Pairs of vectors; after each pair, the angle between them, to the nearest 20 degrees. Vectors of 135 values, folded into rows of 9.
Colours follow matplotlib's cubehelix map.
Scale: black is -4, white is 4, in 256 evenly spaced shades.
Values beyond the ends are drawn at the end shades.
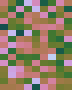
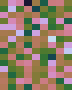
120 degrees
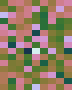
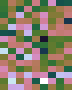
100 degrees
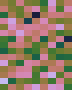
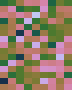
120 degrees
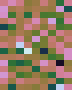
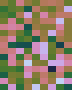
120 degrees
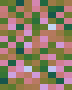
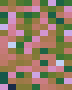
60 degrees
